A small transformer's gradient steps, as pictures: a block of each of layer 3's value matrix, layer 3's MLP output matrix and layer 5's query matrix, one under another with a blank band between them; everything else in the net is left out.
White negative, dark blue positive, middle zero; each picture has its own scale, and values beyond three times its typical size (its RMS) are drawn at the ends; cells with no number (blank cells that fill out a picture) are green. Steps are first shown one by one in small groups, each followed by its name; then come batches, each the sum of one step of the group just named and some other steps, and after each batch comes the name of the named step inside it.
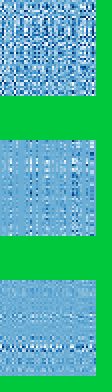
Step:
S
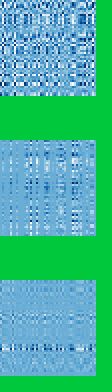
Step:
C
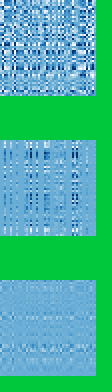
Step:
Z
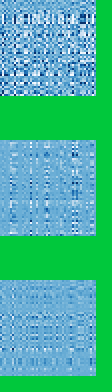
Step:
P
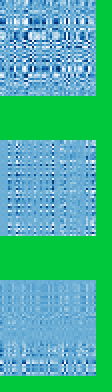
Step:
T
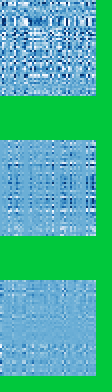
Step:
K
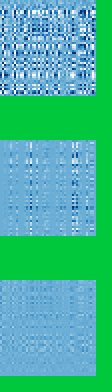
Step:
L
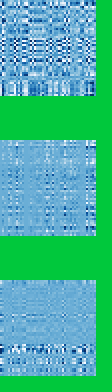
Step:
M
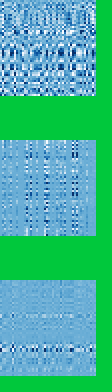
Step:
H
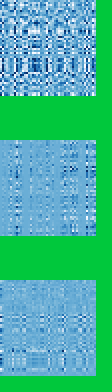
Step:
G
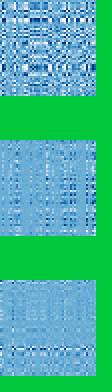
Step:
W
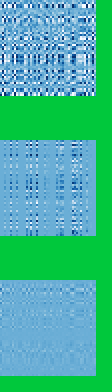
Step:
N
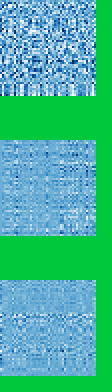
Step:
G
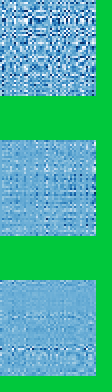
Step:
W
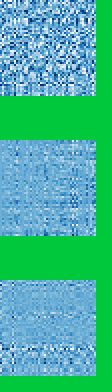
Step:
W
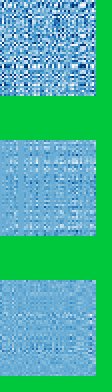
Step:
C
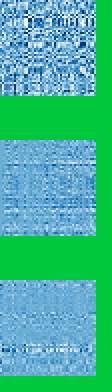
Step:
K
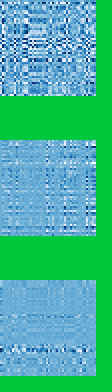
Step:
M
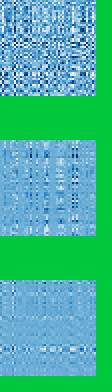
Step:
Z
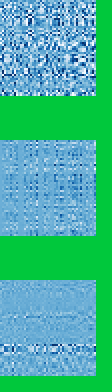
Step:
N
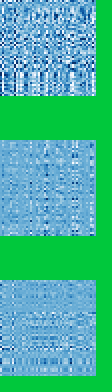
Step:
P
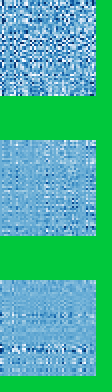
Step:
M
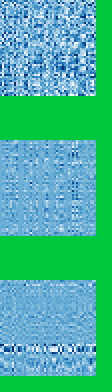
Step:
P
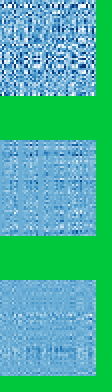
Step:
N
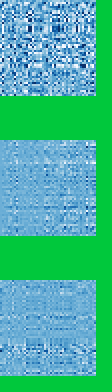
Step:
M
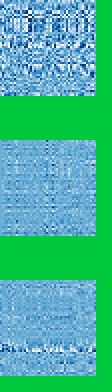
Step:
T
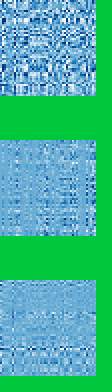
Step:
W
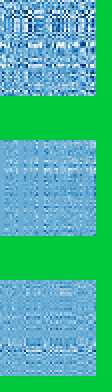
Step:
S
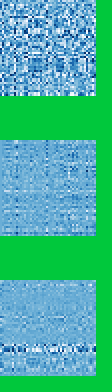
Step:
G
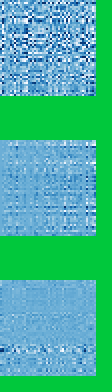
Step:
M
